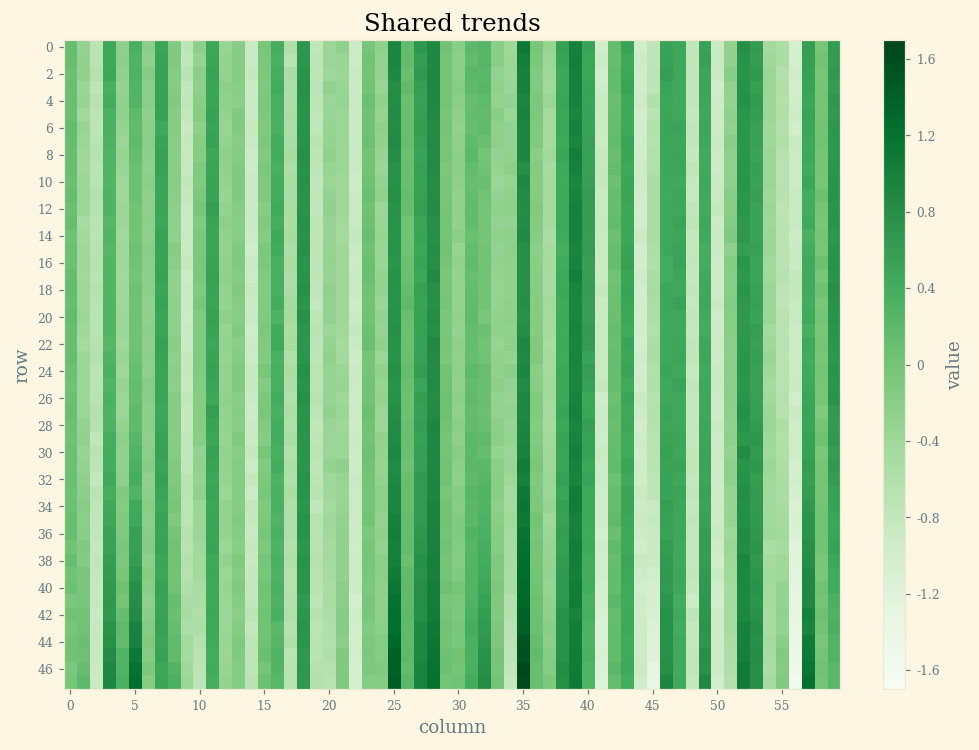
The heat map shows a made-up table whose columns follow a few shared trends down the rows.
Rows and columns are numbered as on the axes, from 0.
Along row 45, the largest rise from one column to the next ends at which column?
57
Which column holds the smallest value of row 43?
56
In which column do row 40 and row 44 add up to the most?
35
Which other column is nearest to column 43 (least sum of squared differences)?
47
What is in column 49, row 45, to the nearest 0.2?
0.8
